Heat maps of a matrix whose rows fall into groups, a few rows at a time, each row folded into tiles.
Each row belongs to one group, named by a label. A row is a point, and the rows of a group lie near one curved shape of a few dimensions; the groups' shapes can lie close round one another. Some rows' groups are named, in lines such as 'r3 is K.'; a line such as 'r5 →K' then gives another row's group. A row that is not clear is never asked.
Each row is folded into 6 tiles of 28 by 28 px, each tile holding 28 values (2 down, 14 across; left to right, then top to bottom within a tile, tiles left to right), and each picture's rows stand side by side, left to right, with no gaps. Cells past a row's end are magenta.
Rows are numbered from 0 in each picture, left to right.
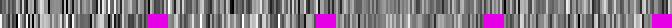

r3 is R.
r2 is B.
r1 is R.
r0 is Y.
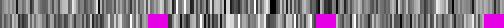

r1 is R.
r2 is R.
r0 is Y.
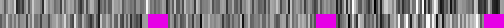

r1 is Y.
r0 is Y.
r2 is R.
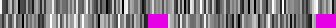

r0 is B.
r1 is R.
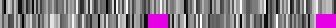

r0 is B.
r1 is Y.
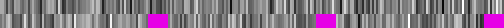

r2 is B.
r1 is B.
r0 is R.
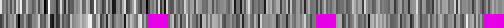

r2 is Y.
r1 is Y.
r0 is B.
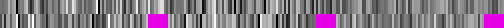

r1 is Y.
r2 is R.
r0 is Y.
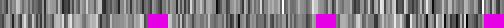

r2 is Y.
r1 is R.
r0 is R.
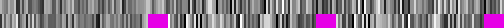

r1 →Y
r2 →Y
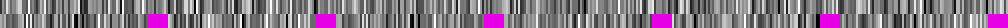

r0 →B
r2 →B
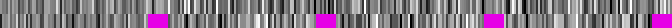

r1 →B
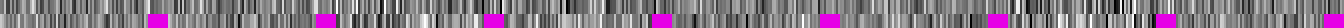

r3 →R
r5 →Y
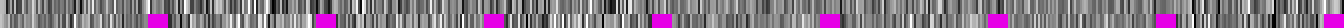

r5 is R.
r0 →R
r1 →R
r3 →B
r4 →Y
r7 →Y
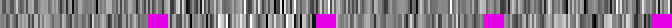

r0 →Y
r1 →B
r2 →R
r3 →B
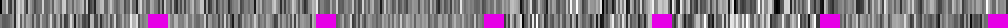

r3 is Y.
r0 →R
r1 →R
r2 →B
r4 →R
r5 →Y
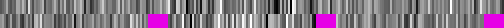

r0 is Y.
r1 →B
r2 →R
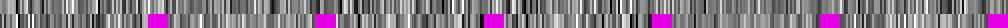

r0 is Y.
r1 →R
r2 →B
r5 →B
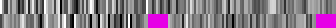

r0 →Y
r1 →R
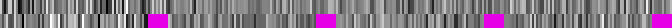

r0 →B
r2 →Y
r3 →B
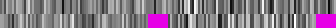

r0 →B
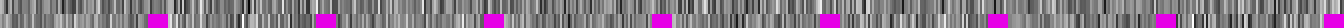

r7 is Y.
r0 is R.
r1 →R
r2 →R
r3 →R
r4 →R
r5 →B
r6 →Y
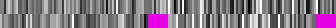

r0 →B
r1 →R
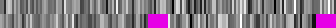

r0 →B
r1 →B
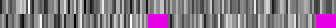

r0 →Y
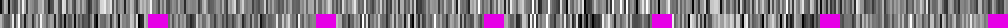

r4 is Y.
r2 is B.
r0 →R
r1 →Y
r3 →B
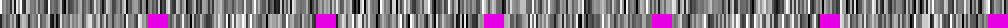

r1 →B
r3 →B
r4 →R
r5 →R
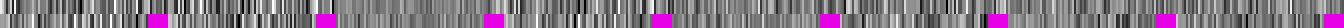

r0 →R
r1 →R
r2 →Y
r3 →R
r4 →R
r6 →Y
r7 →R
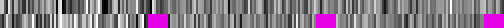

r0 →R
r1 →Y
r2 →R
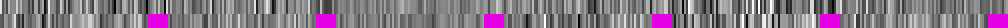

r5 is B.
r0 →B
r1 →R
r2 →Y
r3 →Y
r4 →R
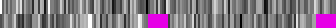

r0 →B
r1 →Y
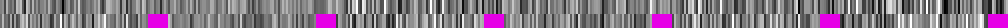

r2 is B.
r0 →B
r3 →Y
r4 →B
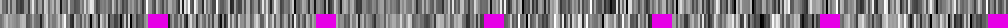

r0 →Y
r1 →B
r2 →B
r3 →B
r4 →B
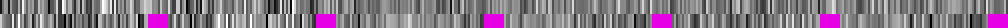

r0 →R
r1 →B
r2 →B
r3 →Y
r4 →Y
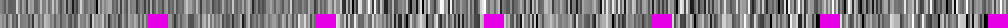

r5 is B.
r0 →Y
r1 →Y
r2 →R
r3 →Y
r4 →B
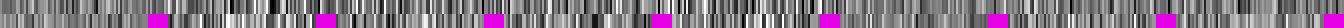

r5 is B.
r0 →Y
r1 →R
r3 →B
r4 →R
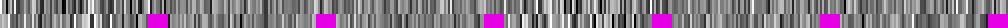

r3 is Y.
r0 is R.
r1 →Y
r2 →R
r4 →Y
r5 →B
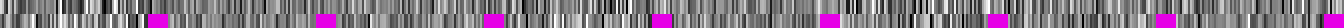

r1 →Y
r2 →Y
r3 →B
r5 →R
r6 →R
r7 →B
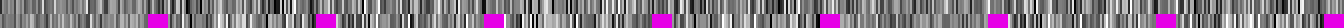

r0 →R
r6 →Y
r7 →B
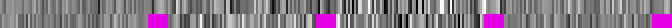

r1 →R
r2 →R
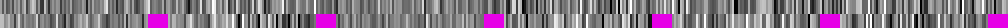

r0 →R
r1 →Y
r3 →B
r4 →R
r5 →B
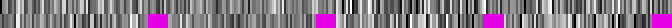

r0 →R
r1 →R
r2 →R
